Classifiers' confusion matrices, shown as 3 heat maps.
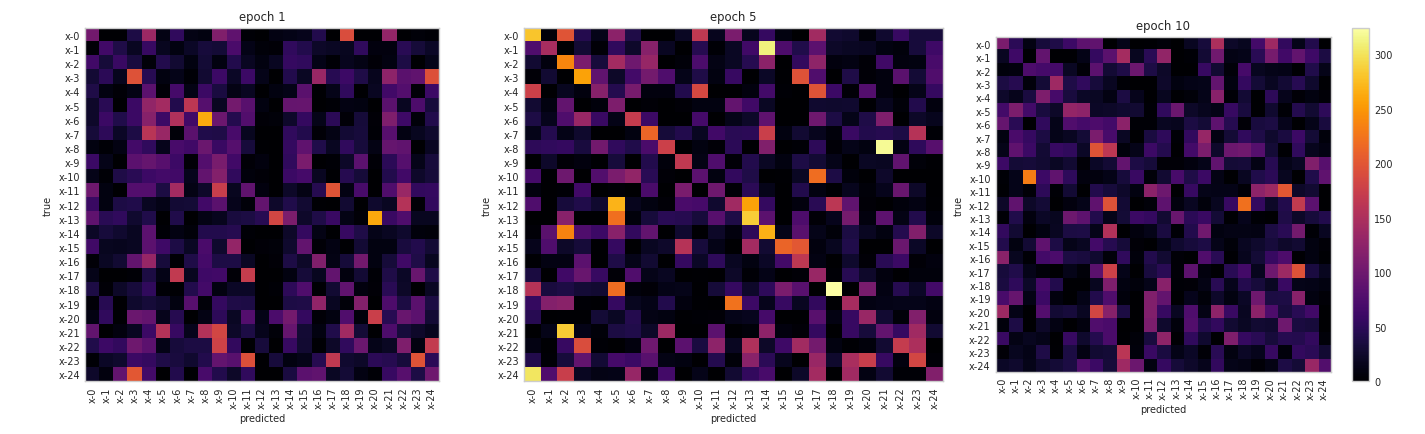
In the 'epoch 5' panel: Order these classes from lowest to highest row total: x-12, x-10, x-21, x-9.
x-9, x-10, x-21, x-12
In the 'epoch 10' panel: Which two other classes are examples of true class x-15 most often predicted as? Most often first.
x-3, x-7
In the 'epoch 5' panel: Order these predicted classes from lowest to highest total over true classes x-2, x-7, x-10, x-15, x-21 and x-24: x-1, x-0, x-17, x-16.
x-1, x-16, x-0, x-17
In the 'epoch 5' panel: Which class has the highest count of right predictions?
x-18
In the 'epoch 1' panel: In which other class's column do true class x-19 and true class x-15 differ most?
x-16
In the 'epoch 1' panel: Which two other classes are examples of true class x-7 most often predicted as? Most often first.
x-4, x-5
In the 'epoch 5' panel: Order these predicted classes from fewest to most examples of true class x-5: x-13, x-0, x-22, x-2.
x-22, x-0, x-13, x-2
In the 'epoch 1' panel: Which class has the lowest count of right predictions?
x-14
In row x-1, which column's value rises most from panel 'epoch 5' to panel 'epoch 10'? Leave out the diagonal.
x-9
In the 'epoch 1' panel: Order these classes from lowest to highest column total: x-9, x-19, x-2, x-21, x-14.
x-2, x-19, x-14, x-21, x-9
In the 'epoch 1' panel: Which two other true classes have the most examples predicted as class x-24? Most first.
x-3, x-22
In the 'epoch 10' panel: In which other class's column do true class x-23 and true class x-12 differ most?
x-18
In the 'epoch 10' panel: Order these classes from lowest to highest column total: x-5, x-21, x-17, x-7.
x-17, x-5, x-21, x-7
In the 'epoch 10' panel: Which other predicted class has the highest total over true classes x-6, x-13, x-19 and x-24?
x-9
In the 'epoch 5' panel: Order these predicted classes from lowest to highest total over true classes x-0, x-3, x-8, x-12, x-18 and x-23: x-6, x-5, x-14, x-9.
x-9, x-6, x-14, x-5
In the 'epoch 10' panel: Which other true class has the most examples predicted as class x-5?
x-13
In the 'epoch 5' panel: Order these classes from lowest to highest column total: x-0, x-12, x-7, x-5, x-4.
x-4, x-12, x-7, x-0, x-5
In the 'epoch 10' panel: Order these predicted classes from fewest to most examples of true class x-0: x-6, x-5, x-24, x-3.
x-24, x-3, x-5, x-6
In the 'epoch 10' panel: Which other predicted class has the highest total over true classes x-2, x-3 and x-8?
x-7
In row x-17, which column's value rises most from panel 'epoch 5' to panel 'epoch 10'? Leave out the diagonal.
x-22
